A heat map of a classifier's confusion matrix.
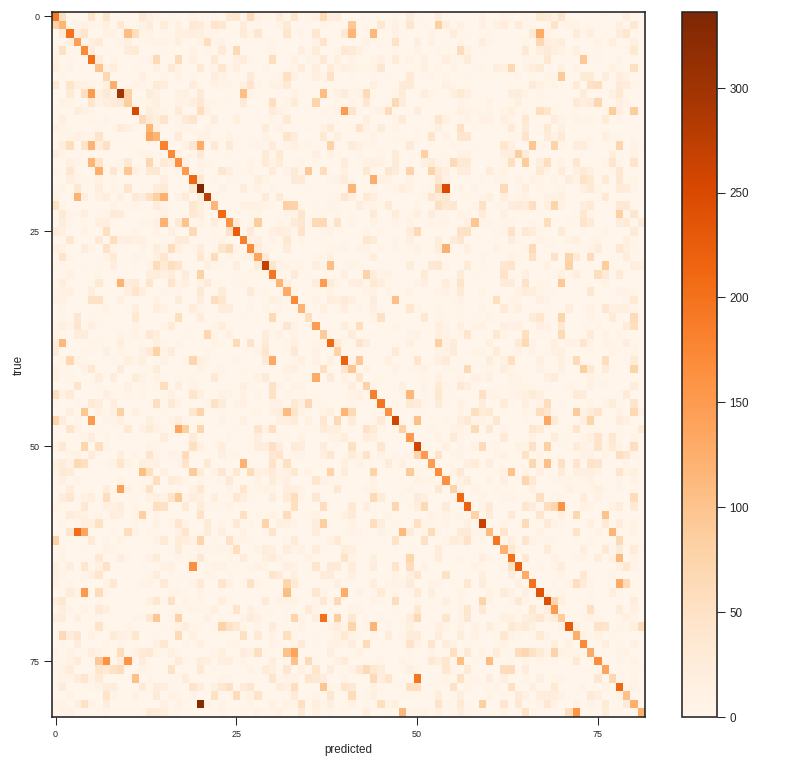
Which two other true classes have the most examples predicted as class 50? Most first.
77, 47
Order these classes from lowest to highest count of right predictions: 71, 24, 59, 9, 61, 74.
74, 24, 61, 71, 59, 9
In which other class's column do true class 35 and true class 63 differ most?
78
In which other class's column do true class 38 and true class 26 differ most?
1
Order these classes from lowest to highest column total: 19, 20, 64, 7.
64, 7, 19, 20
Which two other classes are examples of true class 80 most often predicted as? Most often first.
20, 59
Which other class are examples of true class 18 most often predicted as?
6
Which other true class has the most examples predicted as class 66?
15
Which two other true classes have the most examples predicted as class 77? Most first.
60, 11
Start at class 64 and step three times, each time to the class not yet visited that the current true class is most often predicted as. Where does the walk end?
49
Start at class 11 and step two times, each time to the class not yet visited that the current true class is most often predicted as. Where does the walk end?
30
